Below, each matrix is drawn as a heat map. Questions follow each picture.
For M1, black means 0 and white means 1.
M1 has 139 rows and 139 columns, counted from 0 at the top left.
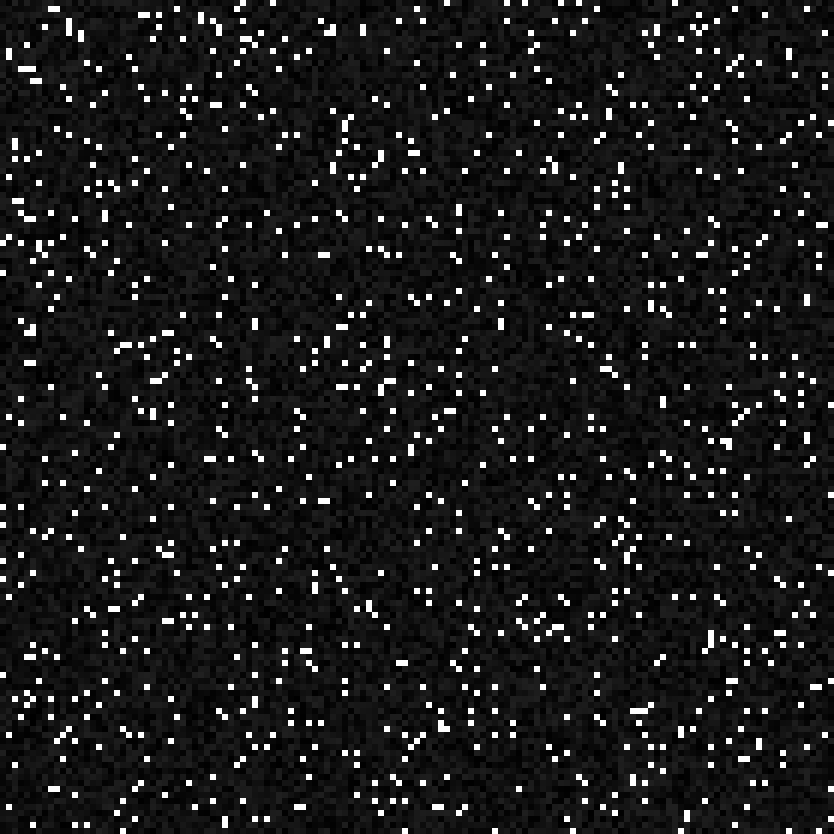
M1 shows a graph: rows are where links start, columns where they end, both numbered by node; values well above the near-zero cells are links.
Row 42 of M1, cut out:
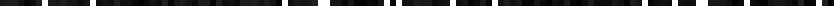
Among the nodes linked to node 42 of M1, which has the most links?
node 124
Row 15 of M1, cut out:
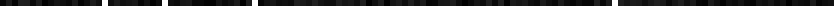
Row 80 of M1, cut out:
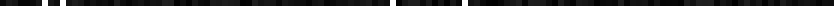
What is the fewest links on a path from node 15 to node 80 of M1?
3
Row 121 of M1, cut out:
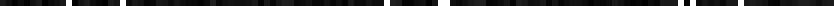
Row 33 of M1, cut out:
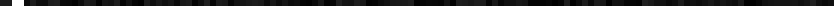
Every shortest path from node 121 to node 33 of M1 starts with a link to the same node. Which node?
node 11
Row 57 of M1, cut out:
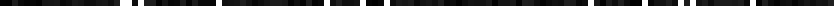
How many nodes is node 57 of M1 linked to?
12
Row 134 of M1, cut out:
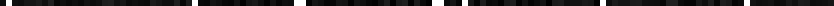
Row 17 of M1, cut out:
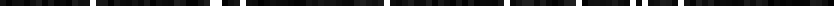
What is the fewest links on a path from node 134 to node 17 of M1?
4
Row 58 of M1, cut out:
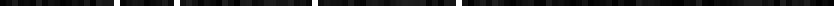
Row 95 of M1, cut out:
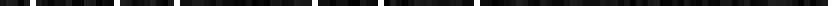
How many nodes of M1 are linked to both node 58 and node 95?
3
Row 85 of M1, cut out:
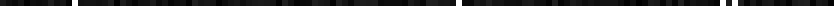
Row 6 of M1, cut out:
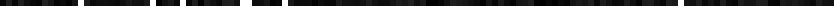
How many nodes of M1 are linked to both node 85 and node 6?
0
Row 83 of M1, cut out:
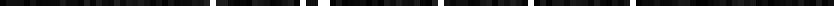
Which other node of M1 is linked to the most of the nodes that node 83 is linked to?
node 91
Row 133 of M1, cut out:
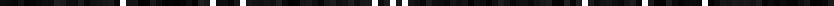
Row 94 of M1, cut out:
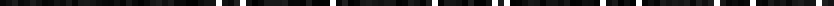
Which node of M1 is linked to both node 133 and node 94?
node 40
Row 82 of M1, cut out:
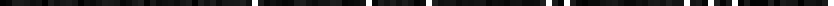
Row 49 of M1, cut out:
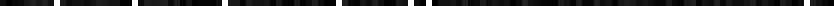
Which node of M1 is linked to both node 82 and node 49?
node 71
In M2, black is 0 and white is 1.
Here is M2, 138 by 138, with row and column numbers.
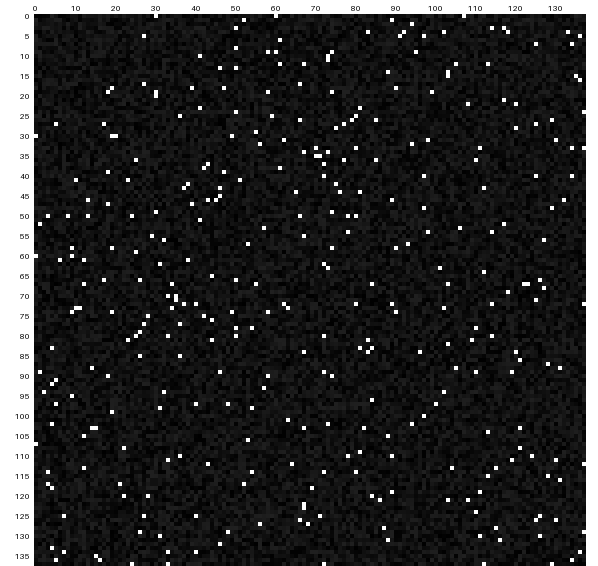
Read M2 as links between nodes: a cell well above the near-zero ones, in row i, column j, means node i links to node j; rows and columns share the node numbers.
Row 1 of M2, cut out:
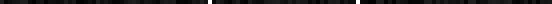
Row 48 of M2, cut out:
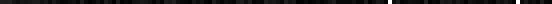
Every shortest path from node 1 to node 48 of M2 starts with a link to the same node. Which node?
node 89
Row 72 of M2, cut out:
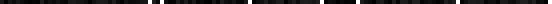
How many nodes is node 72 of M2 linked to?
7
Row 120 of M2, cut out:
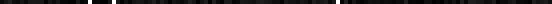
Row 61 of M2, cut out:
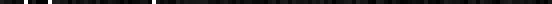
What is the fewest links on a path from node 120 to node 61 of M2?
4
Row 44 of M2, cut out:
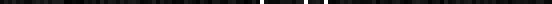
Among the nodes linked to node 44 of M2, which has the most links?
node 81
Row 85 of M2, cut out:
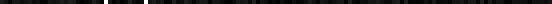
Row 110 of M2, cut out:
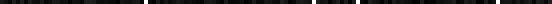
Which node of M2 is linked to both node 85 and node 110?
node 36
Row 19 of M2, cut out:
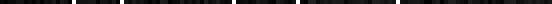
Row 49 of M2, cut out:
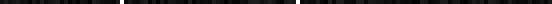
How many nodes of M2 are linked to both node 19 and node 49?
2
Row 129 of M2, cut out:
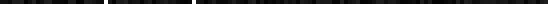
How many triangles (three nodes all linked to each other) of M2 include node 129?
0
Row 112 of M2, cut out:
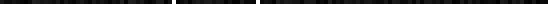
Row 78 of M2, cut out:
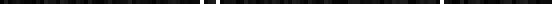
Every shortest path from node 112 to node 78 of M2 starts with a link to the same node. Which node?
node 137
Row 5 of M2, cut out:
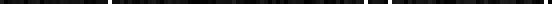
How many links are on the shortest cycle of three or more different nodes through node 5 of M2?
5
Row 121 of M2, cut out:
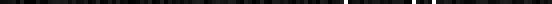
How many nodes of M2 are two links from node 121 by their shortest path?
5
